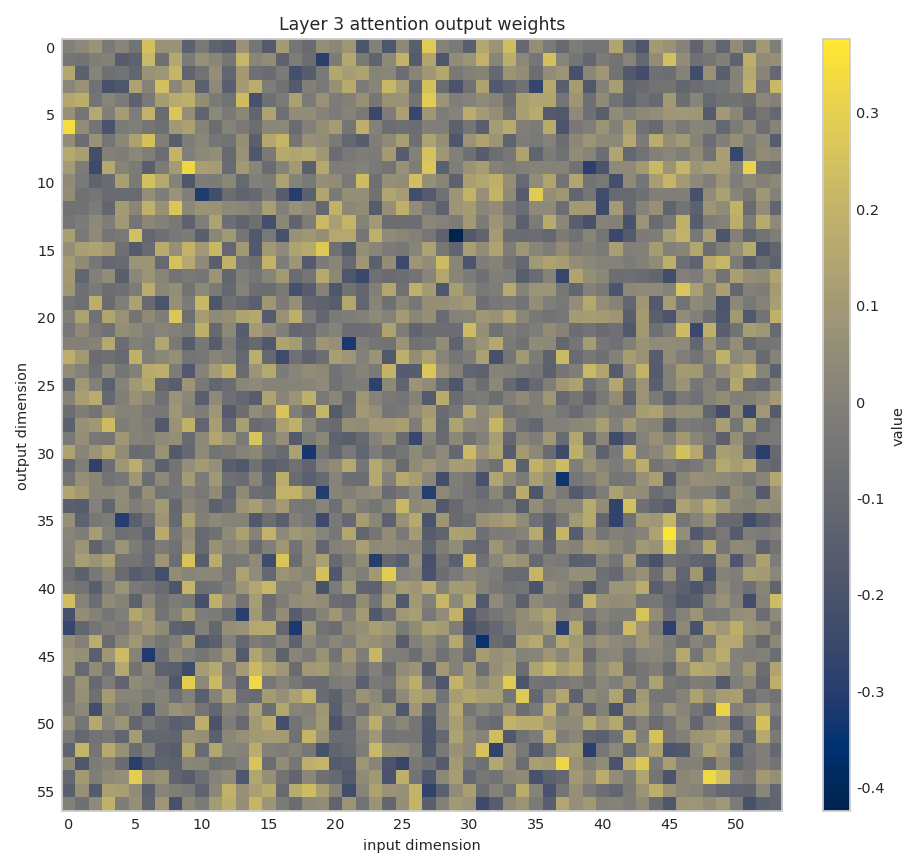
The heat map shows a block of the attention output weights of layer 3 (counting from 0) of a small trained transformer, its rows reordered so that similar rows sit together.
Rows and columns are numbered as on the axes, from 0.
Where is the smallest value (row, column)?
14, 29
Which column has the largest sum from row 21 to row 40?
43
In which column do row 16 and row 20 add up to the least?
51
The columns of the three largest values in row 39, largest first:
24, 19, 35
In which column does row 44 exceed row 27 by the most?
49
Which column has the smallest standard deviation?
40
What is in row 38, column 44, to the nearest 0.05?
-0.2
